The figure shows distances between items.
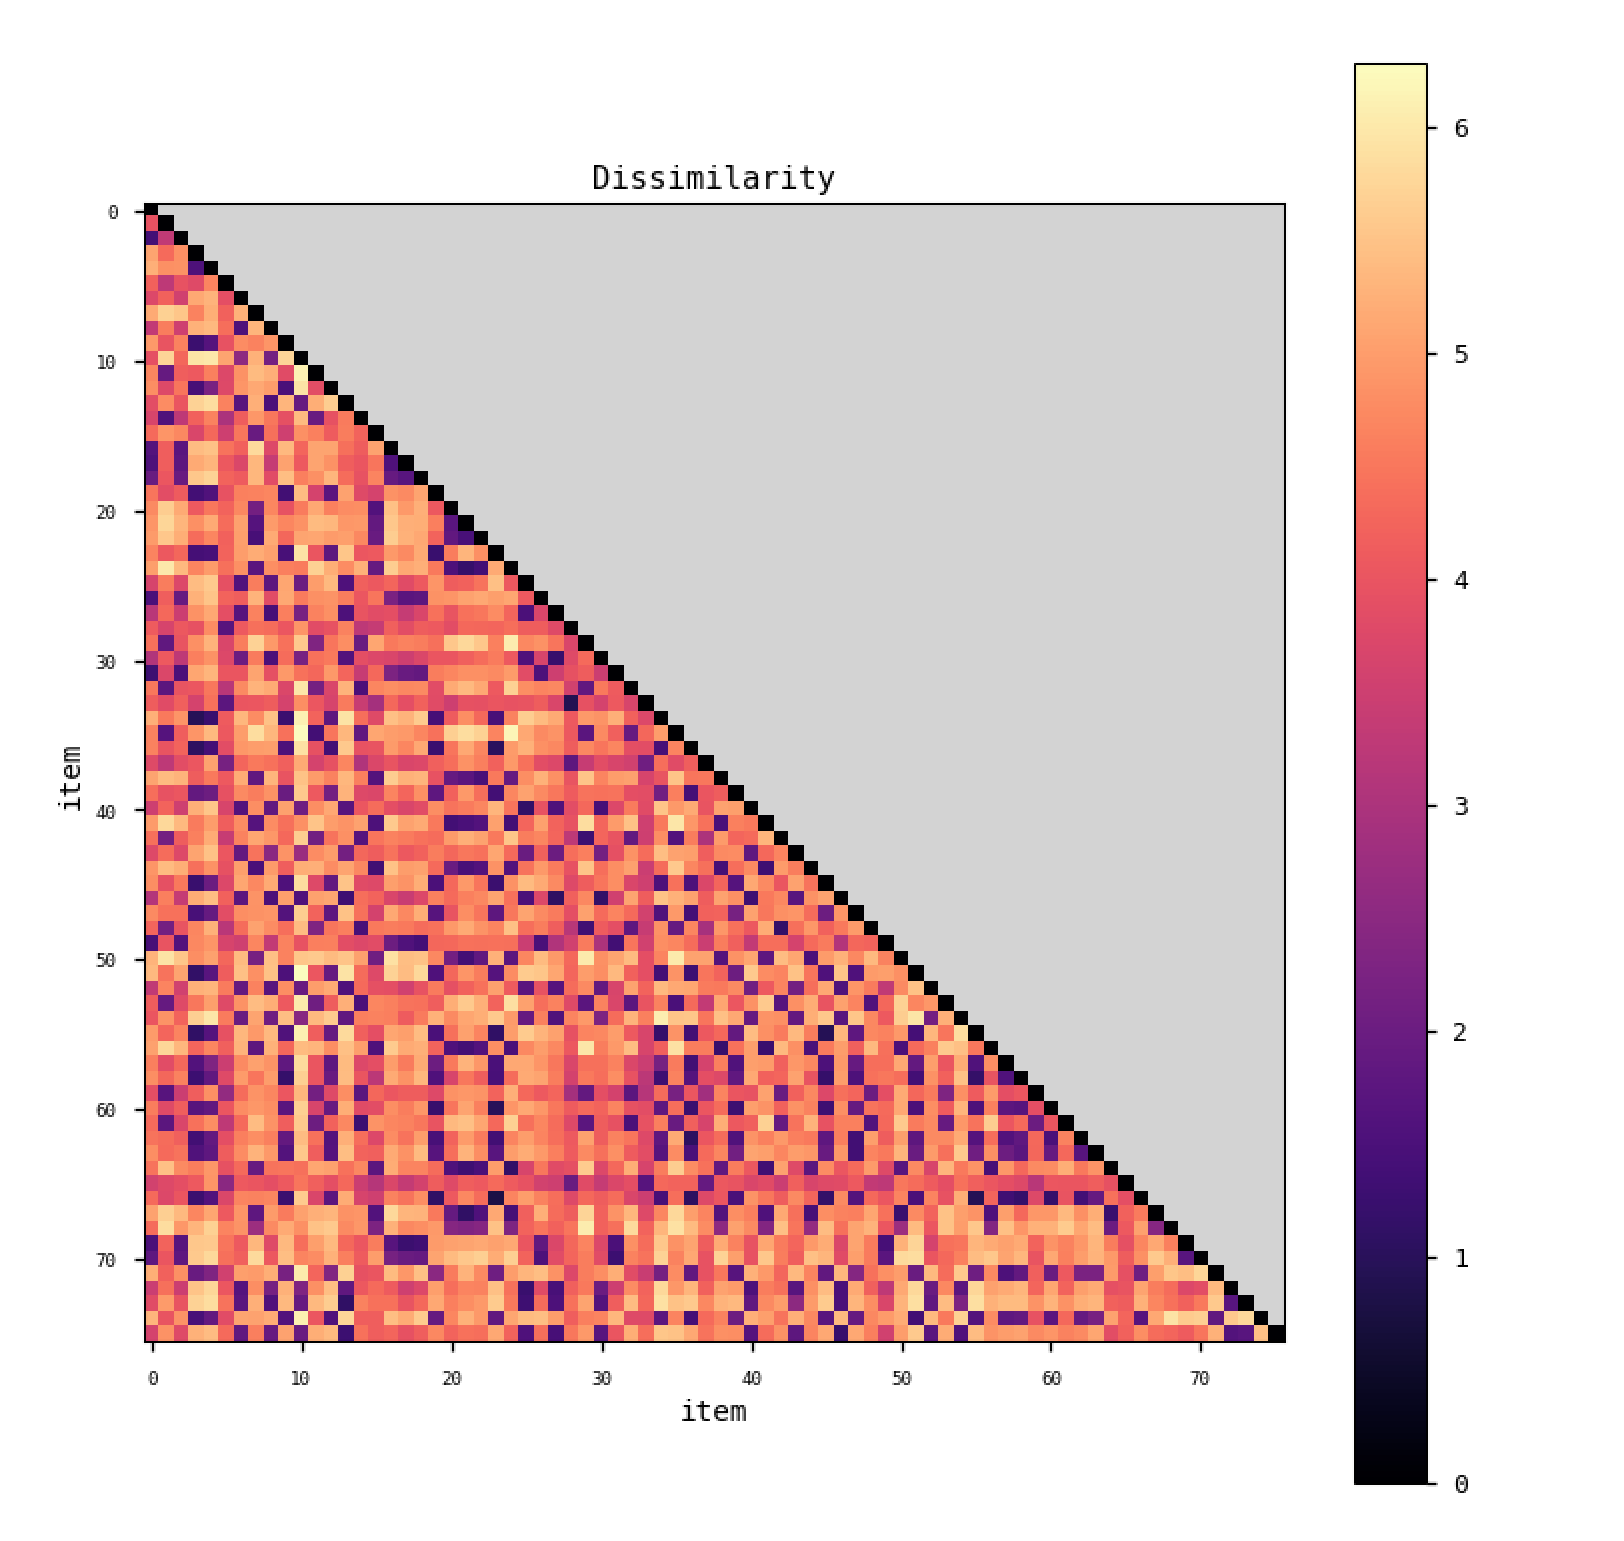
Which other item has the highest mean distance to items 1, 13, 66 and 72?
50
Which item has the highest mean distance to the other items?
10
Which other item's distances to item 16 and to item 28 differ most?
33
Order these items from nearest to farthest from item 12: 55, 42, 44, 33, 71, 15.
55, 71, 33, 15, 42, 44
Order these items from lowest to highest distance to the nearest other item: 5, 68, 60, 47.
60, 47, 5, 68
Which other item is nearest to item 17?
69
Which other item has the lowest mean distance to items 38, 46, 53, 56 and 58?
15
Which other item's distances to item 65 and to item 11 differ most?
35
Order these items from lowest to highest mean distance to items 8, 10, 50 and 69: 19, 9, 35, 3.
19, 9, 3, 35
